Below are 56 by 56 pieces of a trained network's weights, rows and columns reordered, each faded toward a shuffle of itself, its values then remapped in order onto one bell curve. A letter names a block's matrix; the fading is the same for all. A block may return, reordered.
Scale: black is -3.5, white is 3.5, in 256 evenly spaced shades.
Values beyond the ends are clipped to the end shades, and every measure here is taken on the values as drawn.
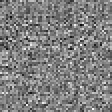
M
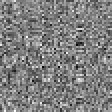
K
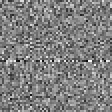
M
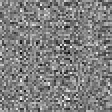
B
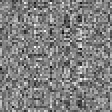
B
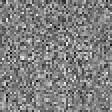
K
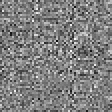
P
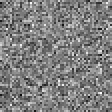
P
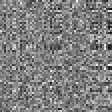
B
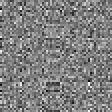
B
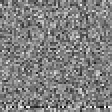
M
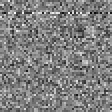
M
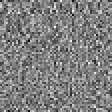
P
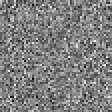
P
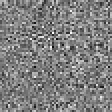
M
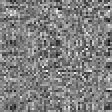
B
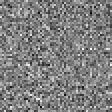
M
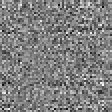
M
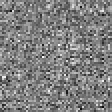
P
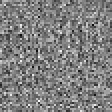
P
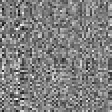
B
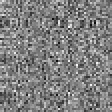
K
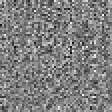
P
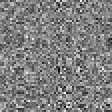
M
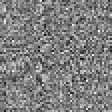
K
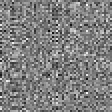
B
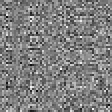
B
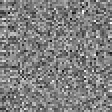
K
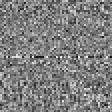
M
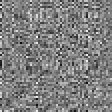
B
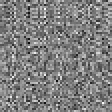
B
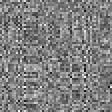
B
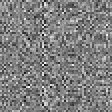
B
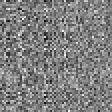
B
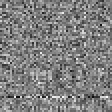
M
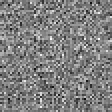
K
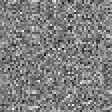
K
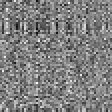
B
